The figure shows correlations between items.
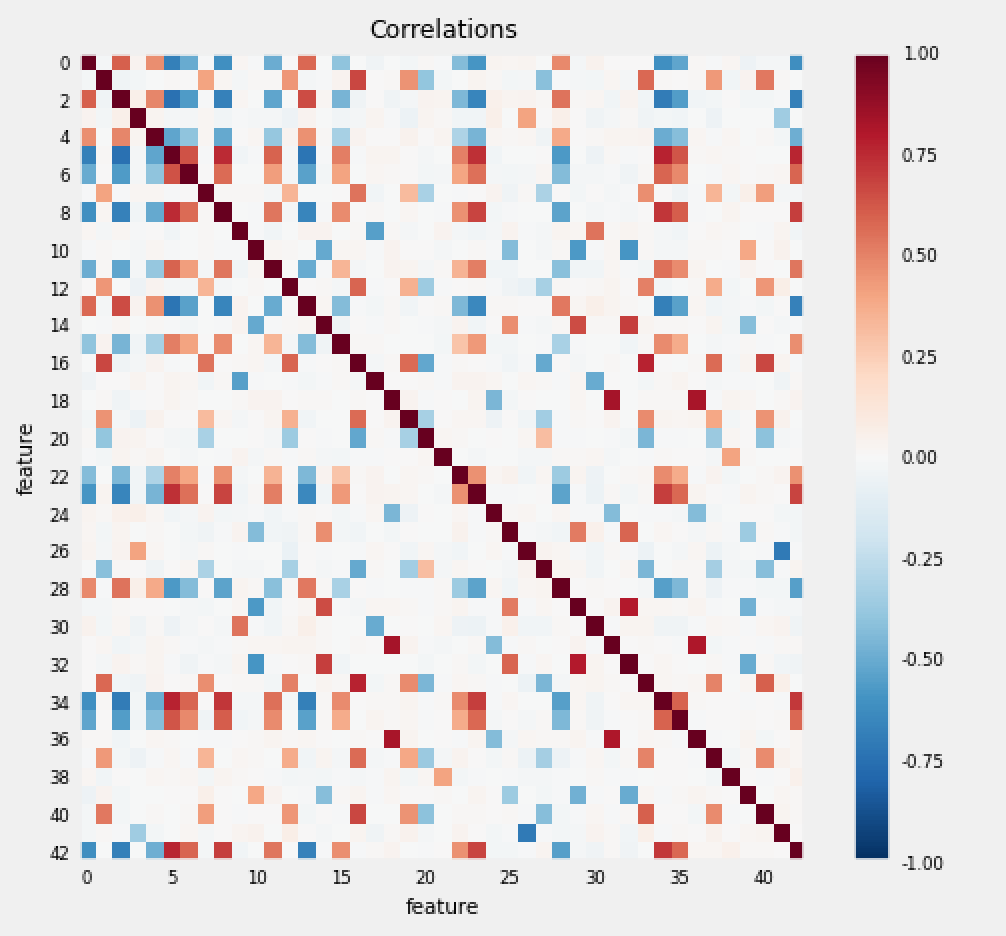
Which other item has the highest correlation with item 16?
33
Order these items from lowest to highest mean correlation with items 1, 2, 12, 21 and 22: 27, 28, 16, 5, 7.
27, 5, 28, 7, 16
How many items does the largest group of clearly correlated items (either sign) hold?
15
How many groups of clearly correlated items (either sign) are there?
7
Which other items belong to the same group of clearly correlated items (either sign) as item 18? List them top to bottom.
24, 31, 36
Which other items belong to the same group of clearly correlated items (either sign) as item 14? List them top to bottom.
10, 25, 29, 32, 39
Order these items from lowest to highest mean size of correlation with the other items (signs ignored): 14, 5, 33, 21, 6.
21, 14, 33, 6, 5
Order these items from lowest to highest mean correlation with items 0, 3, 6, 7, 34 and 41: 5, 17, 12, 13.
13, 17, 12, 5
